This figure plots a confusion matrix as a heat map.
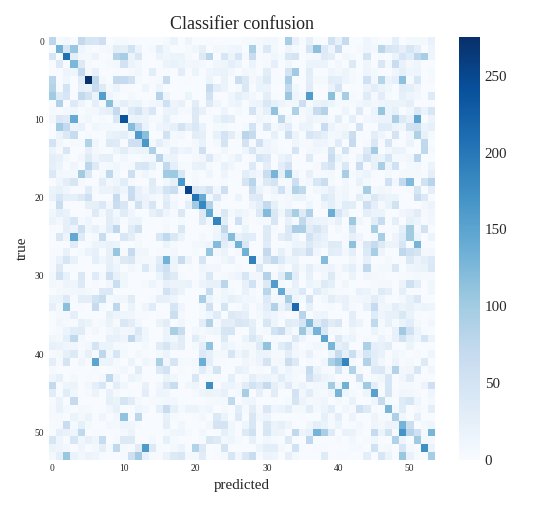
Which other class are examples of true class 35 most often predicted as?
17
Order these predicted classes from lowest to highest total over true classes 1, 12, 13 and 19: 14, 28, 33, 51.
14, 33, 51, 28
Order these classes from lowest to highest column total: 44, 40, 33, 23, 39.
23, 40, 44, 39, 33
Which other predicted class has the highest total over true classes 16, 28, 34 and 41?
6
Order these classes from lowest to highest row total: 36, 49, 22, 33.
49, 33, 36, 22
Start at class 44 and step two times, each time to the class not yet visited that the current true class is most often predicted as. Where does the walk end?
39
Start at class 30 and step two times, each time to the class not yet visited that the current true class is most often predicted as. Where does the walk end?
21
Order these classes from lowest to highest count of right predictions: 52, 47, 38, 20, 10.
47, 38, 52, 20, 10
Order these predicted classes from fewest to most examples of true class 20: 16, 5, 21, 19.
19, 16, 5, 21
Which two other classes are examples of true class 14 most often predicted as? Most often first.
45, 52
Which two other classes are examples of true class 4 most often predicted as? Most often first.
34, 33
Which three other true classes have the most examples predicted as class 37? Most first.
50, 1, 9
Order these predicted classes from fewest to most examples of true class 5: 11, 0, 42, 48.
42, 48, 11, 0
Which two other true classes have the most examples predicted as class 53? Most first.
50, 18
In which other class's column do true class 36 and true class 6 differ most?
0
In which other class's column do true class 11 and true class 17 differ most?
31
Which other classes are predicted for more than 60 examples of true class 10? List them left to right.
3, 32, 48, 51
